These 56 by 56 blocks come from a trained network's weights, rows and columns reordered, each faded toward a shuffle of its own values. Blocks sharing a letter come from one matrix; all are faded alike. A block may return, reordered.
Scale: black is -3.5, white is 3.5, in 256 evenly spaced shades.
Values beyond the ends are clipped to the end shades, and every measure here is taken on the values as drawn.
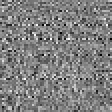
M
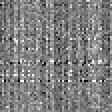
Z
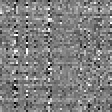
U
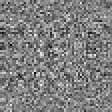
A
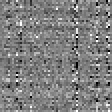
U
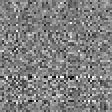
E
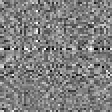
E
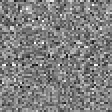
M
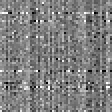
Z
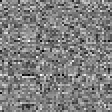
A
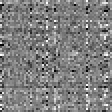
U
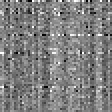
Z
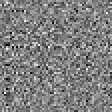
E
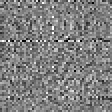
E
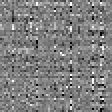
U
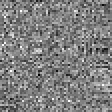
A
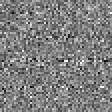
M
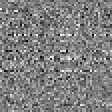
M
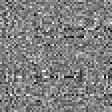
M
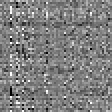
U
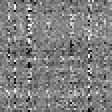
U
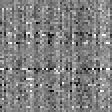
Z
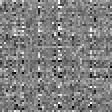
U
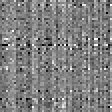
Z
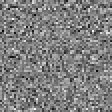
M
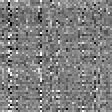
U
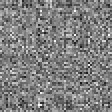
A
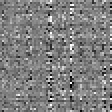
U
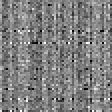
Z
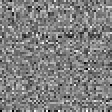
A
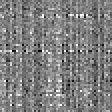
Z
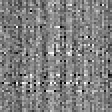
Z
